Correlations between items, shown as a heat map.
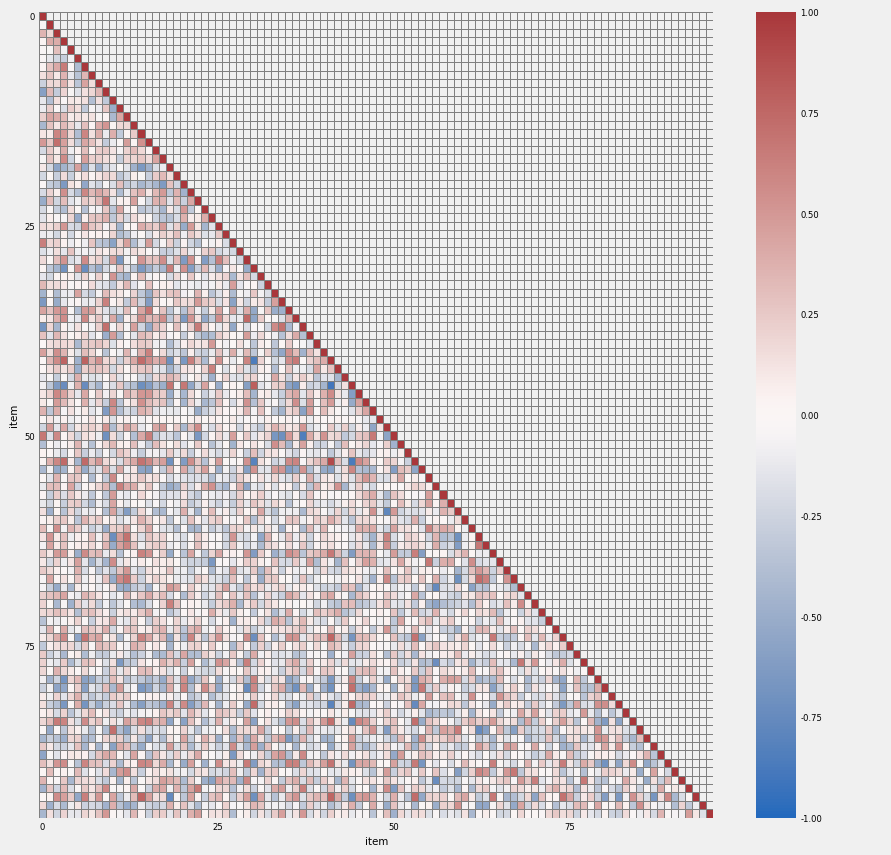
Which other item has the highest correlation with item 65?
55
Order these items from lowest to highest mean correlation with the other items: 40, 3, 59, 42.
59, 42, 40, 3
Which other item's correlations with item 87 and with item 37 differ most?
27
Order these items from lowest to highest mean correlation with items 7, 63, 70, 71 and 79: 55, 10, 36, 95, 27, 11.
10, 55, 36, 95, 11, 27
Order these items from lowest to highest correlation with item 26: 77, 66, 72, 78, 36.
66, 78, 72, 36, 77
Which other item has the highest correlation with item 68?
77
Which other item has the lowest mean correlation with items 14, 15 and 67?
44
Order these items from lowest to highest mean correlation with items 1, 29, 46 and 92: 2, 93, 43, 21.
43, 2, 93, 21
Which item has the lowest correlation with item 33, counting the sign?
50
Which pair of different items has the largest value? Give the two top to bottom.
41, 53
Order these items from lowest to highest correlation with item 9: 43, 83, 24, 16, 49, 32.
32, 43, 83, 16, 24, 49
